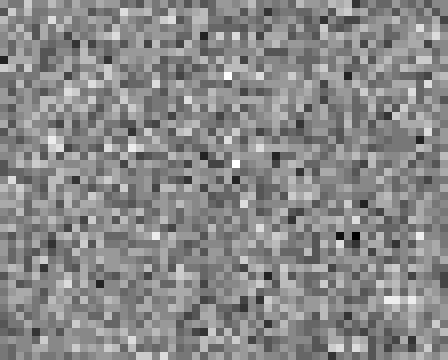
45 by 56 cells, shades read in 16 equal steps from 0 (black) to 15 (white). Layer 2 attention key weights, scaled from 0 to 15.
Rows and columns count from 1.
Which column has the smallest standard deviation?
32
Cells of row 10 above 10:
6
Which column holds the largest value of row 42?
27
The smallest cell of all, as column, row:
45, 30
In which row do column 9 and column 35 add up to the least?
29
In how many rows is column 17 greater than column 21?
17
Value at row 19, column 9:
4
